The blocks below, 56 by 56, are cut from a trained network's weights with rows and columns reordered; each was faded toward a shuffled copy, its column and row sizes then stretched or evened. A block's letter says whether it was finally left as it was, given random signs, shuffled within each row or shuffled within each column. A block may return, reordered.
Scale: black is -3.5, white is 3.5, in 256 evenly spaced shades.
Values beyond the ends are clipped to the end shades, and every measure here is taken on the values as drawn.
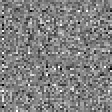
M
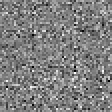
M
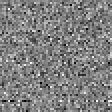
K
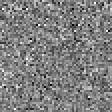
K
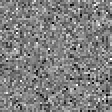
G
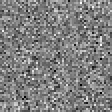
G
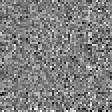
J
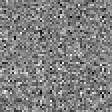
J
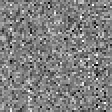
G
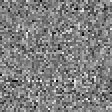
K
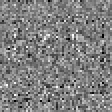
J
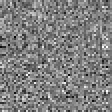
J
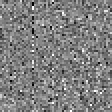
G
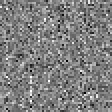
G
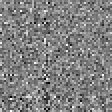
M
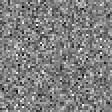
G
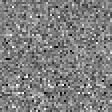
K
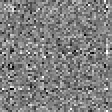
J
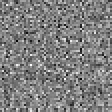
J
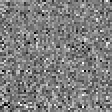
M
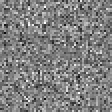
M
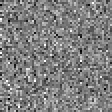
G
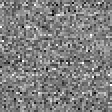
K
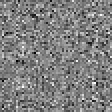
J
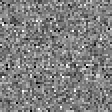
K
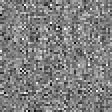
J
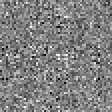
M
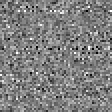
K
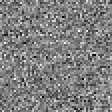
K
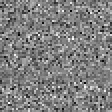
K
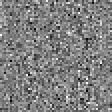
G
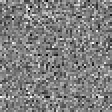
M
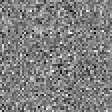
J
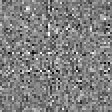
J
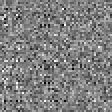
J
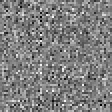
M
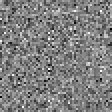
G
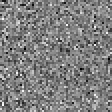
G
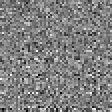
J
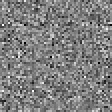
M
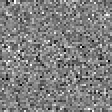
K
